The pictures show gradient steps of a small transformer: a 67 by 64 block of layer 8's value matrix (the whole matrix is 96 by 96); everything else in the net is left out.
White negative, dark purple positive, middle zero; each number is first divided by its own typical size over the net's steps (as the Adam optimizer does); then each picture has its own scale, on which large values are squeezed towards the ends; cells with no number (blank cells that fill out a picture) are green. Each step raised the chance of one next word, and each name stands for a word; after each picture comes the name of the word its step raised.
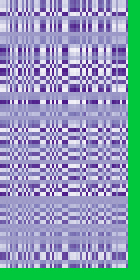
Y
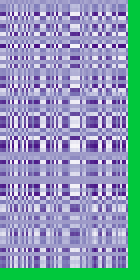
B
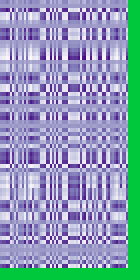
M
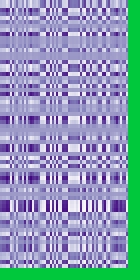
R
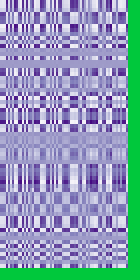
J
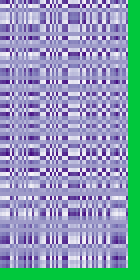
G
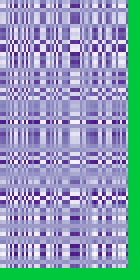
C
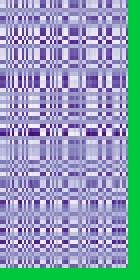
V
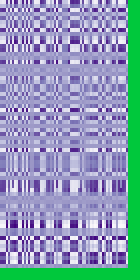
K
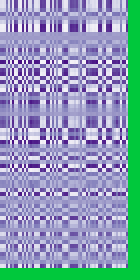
Y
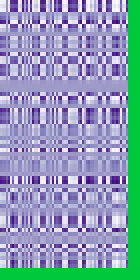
J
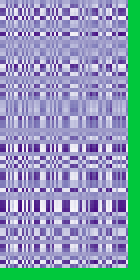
R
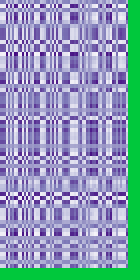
C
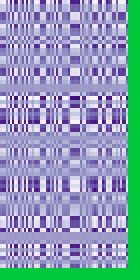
J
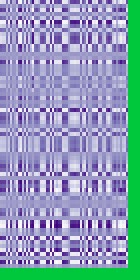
K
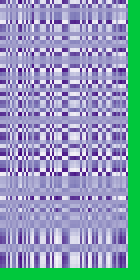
G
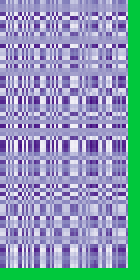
B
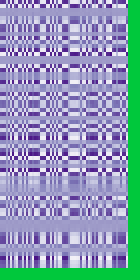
G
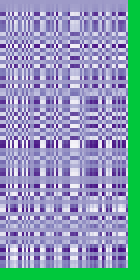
B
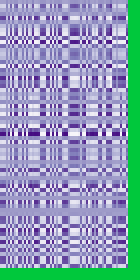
V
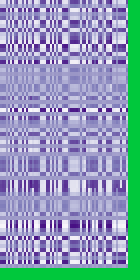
K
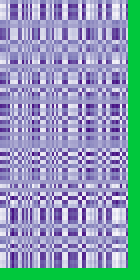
C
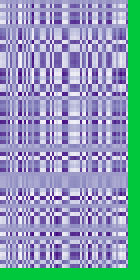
C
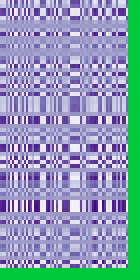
R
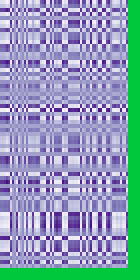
K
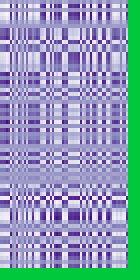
C
